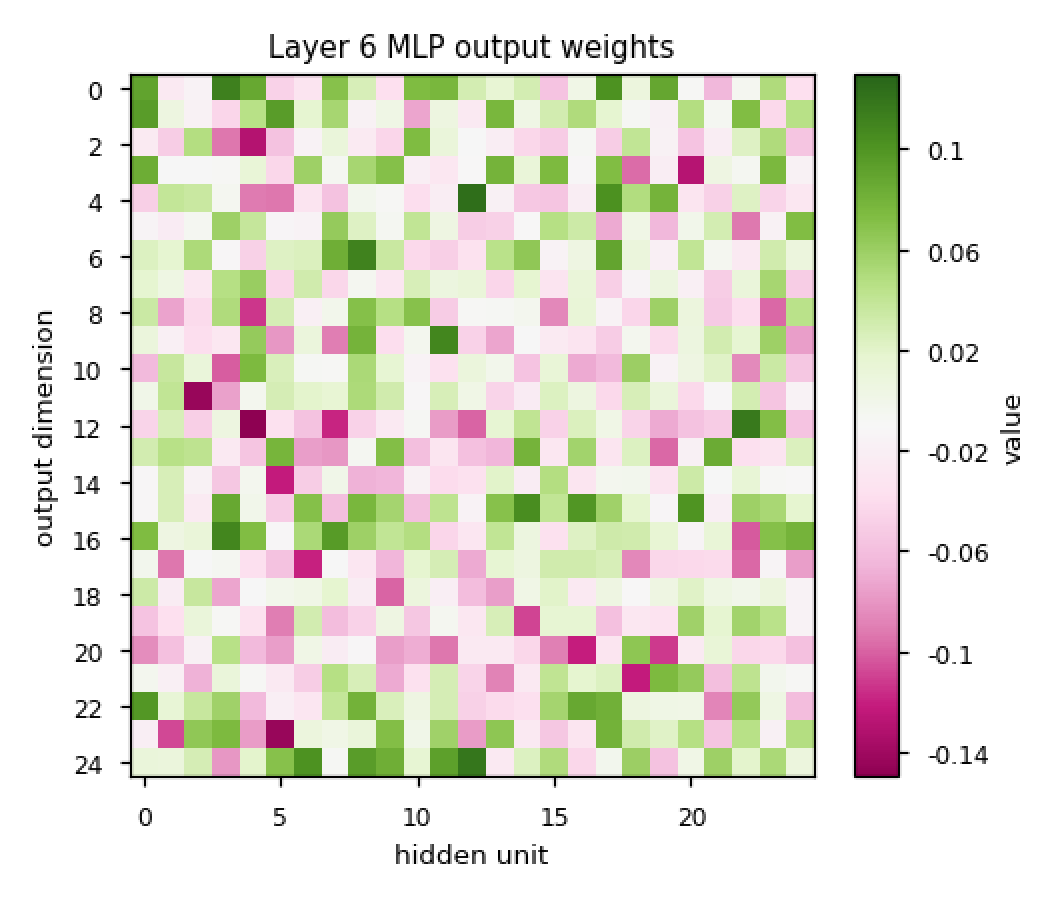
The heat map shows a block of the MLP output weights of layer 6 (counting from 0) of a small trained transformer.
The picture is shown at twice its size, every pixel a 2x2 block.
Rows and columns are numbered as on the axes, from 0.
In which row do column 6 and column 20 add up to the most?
15
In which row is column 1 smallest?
23
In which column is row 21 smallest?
18
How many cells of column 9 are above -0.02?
15
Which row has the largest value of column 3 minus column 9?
0
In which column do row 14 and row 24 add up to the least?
3
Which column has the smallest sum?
5
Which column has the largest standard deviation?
4
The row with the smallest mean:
20
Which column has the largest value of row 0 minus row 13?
19
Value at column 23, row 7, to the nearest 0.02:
0.06
